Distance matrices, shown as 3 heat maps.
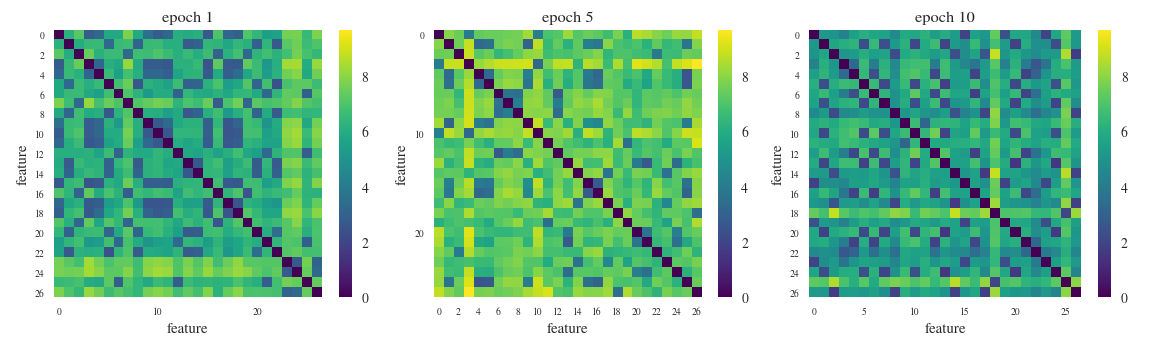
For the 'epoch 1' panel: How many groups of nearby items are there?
5
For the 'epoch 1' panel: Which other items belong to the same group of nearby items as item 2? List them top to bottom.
7, 16, 19
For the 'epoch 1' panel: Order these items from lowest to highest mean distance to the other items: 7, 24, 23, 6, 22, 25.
22, 6, 25, 7, 23, 24
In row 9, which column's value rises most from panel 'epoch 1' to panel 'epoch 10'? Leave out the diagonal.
18
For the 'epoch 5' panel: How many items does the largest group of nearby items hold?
7
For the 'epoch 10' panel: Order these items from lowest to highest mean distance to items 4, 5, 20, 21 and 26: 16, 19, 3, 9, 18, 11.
16, 3, 19, 11, 9, 18
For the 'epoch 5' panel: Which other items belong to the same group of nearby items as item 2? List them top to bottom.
22
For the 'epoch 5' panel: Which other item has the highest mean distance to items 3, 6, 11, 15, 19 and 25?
26
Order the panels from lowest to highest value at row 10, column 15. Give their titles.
epoch 1, epoch 10, epoch 5
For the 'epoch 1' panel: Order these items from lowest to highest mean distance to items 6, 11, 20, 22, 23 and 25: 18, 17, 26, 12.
12, 17, 18, 26
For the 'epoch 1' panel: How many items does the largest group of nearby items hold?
9
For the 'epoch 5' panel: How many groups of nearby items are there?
8
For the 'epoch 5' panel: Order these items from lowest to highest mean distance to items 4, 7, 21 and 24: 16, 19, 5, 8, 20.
20, 5, 16, 8, 19
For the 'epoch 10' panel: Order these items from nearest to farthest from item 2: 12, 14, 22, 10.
14, 22, 12, 10
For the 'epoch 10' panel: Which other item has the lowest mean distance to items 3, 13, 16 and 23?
22
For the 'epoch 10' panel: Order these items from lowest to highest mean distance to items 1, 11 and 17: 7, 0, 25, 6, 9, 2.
7, 2, 9, 0, 6, 25
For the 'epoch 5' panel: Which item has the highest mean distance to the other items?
3
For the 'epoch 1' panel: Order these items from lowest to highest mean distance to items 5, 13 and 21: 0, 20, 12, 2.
20, 12, 0, 2
